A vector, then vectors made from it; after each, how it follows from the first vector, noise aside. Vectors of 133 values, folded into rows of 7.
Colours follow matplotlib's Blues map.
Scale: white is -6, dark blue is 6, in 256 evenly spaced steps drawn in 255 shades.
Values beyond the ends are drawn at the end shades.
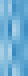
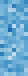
sign-scrambled.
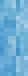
reversed, shrunk.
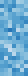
sign-scrambled.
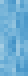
reversed, negated, shrunk.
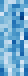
wrapped around, negated, scaled up.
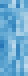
reversed.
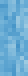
reversed, shrunk.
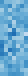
sign-scrambled.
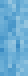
reversed, shrunk.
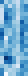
wrapped around, negated, scaled up.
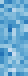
sign-scrambled.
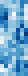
wrapped around, negated, scaled up.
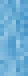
reversed, negated, shrunk.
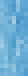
reversed, negated, shrunk.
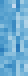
reversed.
